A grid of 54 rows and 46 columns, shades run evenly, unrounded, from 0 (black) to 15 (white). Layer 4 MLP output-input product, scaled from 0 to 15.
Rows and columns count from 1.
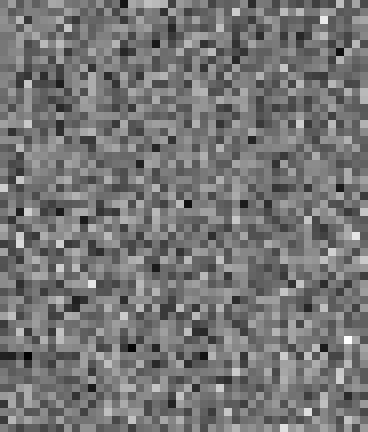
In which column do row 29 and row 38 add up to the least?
16
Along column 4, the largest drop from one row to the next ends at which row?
45
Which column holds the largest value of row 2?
30
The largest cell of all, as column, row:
44, 43
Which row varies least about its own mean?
15
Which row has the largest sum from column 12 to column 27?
12
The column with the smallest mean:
7
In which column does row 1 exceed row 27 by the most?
8
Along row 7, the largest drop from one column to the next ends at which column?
28
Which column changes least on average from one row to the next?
34
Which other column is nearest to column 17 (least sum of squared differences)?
13
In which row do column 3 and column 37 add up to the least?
36
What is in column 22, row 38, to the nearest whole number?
4
